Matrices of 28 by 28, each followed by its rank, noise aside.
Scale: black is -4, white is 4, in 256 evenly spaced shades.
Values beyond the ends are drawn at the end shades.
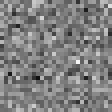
eight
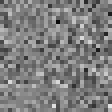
eight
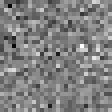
eight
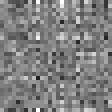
three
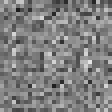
six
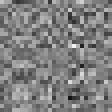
three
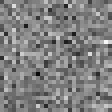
eight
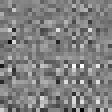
three
